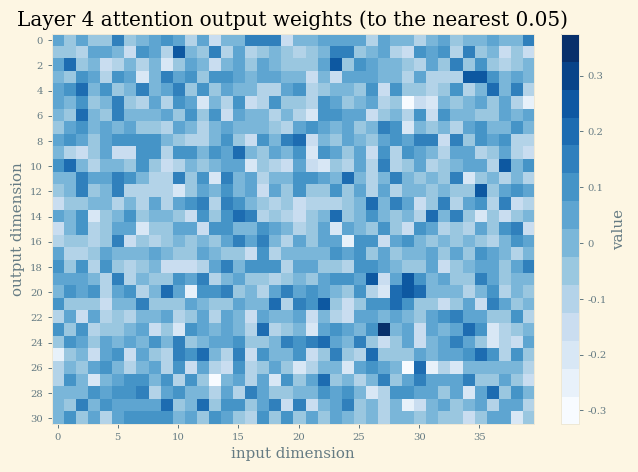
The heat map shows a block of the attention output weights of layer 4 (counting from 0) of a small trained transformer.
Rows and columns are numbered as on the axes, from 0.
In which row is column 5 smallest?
9
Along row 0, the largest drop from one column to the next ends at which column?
19
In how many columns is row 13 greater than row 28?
12
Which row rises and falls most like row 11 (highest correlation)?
28
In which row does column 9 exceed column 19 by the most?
29
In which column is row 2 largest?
23
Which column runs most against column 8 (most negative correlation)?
38
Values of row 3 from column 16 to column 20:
0 0.05 0.05 0 0
